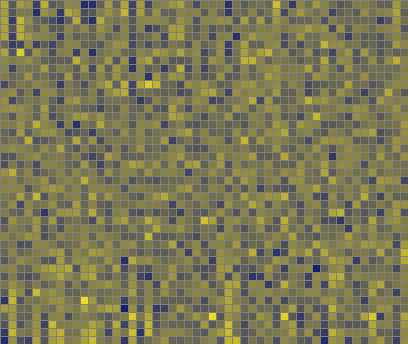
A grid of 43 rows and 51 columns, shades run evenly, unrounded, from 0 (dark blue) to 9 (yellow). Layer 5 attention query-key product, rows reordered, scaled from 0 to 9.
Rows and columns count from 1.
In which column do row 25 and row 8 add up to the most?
31
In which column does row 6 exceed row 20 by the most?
42
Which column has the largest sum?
51
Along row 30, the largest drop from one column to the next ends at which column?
20
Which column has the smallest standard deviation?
49
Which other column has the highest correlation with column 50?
4
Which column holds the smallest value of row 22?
24
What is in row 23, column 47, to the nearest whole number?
2
